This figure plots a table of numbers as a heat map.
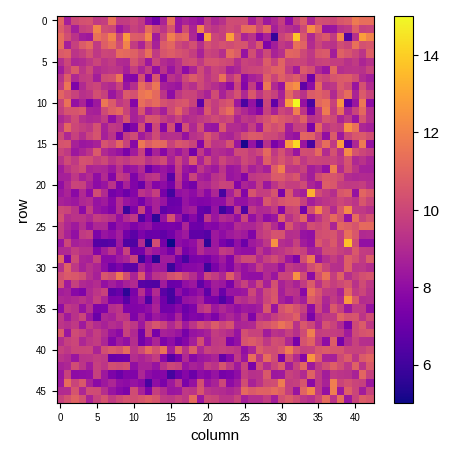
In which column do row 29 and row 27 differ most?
13
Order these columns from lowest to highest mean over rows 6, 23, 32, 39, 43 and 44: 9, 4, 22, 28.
9, 22, 4, 28
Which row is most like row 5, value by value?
17
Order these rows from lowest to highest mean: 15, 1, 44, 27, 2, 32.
27, 32, 44, 15, 1, 2
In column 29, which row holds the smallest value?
2
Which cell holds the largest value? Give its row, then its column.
10, 32
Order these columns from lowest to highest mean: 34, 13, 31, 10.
10, 13, 34, 31
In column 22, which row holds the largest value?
7
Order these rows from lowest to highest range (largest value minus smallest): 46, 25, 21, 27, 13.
46, 25, 13, 21, 27
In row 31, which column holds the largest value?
32
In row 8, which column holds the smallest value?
33
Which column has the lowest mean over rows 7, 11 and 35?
34
